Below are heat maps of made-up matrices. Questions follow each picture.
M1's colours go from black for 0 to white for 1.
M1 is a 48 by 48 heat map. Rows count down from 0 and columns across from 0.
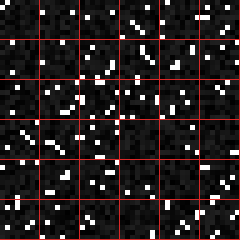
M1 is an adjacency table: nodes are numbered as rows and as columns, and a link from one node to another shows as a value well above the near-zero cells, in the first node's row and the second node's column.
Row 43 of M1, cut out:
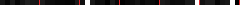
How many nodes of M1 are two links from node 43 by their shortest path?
5
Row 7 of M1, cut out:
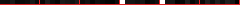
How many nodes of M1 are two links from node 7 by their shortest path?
2
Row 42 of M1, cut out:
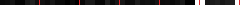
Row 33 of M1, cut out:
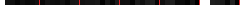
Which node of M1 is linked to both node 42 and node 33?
node 40
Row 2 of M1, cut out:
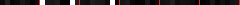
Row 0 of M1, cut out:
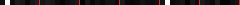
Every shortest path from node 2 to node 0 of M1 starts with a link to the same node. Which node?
node 8
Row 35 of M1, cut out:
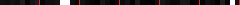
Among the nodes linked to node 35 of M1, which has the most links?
node 12
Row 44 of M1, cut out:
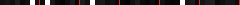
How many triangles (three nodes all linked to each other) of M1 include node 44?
2
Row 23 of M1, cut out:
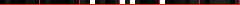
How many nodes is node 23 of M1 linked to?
4
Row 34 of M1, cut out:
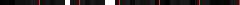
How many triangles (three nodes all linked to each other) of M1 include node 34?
2
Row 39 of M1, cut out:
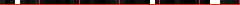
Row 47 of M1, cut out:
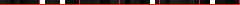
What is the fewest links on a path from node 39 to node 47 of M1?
2
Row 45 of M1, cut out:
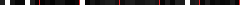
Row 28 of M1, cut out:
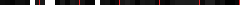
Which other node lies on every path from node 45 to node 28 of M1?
node 19
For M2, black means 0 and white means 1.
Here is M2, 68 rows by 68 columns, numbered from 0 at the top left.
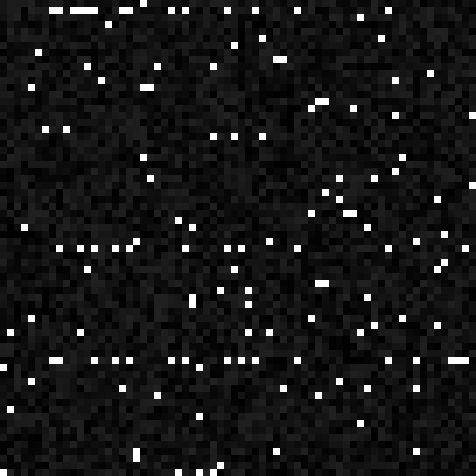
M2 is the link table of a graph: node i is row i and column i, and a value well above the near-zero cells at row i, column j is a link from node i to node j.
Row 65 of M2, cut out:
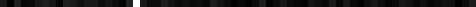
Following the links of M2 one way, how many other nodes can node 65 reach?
8
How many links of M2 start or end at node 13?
3
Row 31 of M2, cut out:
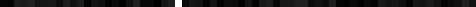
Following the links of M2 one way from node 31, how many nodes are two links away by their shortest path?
3
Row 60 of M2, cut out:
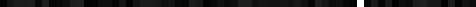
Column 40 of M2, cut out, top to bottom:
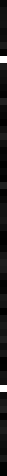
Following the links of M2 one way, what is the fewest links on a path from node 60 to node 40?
3
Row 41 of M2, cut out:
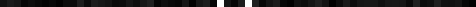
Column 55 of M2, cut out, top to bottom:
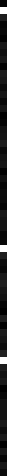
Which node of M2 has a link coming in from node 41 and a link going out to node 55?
node 35
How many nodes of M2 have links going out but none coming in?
6
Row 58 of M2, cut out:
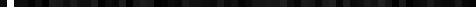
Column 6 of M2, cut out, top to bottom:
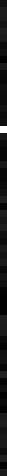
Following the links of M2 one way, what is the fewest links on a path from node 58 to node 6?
3
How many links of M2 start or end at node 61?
1
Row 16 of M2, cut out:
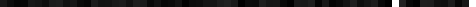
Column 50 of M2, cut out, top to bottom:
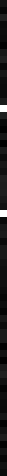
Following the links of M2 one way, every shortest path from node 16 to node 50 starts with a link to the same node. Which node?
node 67
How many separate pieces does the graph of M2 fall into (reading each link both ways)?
3
